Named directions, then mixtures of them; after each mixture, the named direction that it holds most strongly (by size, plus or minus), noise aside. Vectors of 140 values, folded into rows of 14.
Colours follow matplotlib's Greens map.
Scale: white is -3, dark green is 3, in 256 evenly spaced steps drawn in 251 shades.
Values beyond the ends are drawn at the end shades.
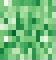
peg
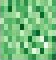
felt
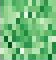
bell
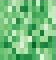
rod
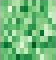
rod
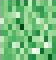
felt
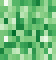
peg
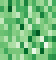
felt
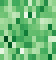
bell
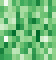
peg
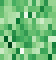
bell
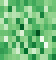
felt
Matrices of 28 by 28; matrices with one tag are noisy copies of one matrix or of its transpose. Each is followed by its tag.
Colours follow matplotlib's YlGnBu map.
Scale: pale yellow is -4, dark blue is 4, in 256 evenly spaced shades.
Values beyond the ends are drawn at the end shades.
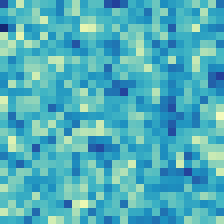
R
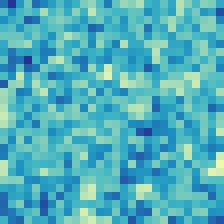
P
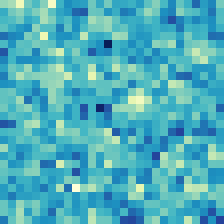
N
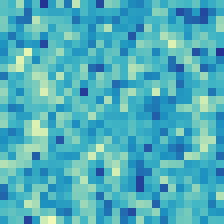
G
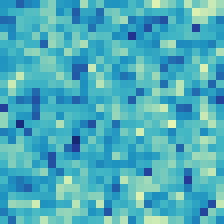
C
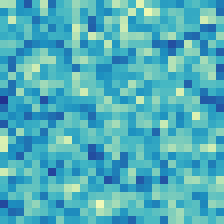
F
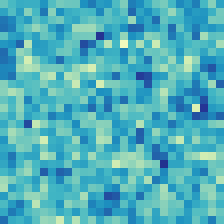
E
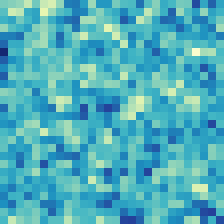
N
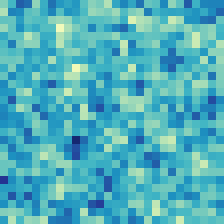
E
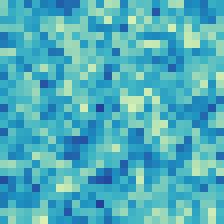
E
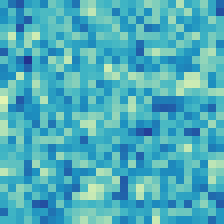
P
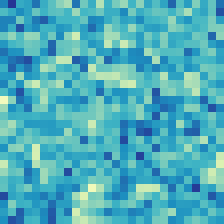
P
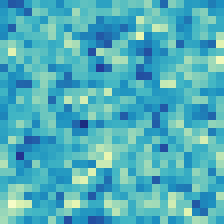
C
